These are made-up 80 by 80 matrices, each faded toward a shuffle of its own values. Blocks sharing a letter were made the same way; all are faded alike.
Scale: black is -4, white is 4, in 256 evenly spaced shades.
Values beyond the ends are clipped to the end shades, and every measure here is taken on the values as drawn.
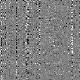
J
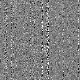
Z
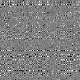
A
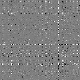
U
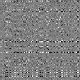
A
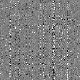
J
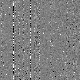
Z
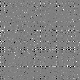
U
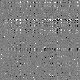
U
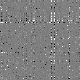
U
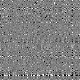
A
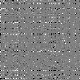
U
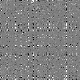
U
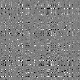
U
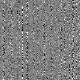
Z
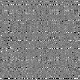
A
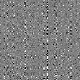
J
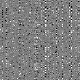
J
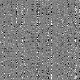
J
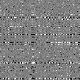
A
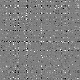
U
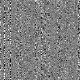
Z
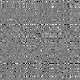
A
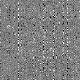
J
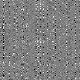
J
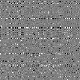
A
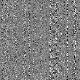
Z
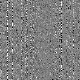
Z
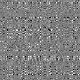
A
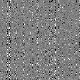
J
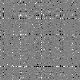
U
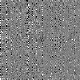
J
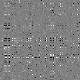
U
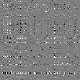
U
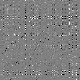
U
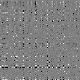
U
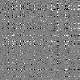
U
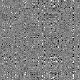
J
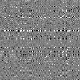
A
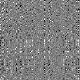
J
